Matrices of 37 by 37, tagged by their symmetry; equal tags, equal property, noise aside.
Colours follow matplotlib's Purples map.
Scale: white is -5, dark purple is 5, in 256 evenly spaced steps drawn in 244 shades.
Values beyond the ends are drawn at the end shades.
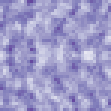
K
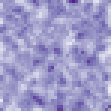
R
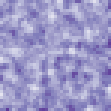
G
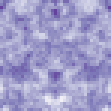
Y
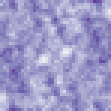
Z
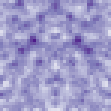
Y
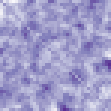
G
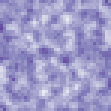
Z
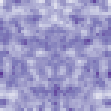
Y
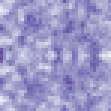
K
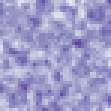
R
